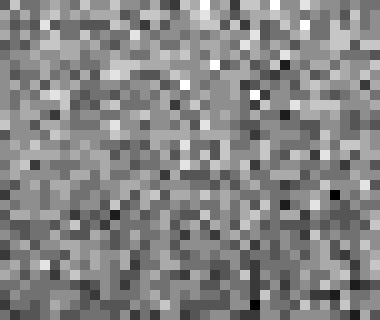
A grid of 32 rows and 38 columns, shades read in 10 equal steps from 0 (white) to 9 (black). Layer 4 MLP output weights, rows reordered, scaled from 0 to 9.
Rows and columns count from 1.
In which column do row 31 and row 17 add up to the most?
26
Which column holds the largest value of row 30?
34
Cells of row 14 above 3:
25
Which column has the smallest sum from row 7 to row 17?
19
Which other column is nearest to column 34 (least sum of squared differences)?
1
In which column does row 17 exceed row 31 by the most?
35
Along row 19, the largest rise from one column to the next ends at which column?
38
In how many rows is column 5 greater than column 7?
13
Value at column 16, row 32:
7
